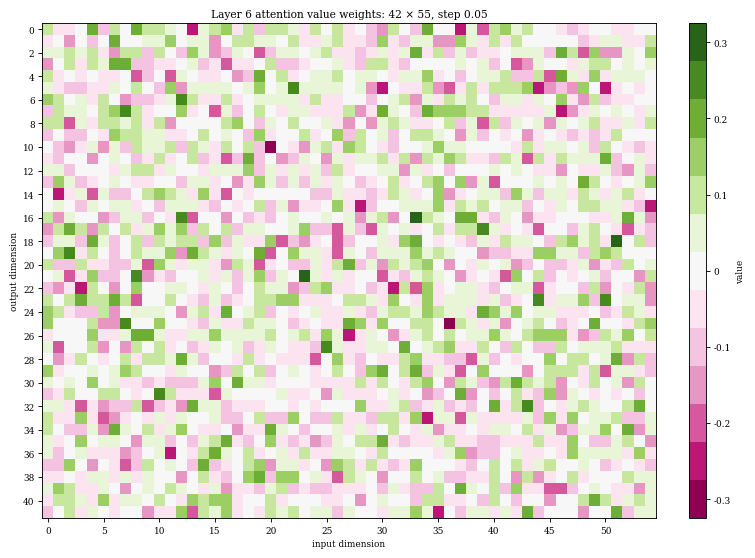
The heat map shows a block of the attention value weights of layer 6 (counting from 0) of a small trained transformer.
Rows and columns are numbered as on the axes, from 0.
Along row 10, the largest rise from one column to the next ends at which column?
21
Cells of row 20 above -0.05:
28
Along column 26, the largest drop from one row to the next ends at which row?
38
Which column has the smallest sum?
29
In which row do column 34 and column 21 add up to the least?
33
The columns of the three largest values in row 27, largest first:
25, 32, 36
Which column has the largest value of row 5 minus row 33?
34
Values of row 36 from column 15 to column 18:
0.2 0.05 0 0.1
